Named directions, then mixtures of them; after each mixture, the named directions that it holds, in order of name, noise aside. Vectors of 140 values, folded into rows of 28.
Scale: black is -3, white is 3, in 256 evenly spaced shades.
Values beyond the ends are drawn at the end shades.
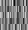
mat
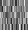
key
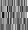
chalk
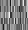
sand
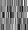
chalk, sand.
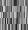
key, mat.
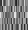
key.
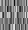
chalk, mat, sand.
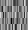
key, mat.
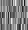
chalk, key, mat.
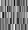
chalk, mat.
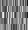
chalk.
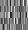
sand.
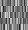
key, sand.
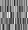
chalk, mat, sand.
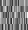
chalk, key.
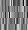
chalk, mat, sand.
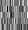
chalk, key, sand.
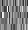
chalk.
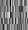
sand.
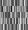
key, sand.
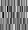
chalk, mat.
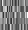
chalk, key.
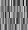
mat, sand.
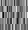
chalk, key, mat.
